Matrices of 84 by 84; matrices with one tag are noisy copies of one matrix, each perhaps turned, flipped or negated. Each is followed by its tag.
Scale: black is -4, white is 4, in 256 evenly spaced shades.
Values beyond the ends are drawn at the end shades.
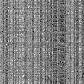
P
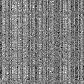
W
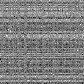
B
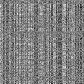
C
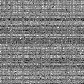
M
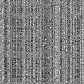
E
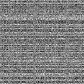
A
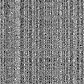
A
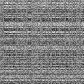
C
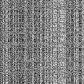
P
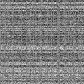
B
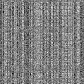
E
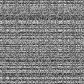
A
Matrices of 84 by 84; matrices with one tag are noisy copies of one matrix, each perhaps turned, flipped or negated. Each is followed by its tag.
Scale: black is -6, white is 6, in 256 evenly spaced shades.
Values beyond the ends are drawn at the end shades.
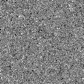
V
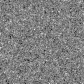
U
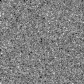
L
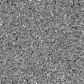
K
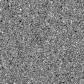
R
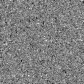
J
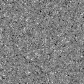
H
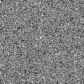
J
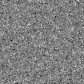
H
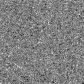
L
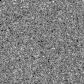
L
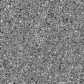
R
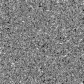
J
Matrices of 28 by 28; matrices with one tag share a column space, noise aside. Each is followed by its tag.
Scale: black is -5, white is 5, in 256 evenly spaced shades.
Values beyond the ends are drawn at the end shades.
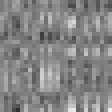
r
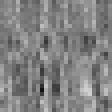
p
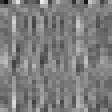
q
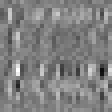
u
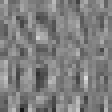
r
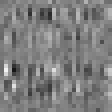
u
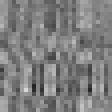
p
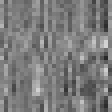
p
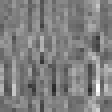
p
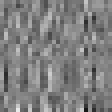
r
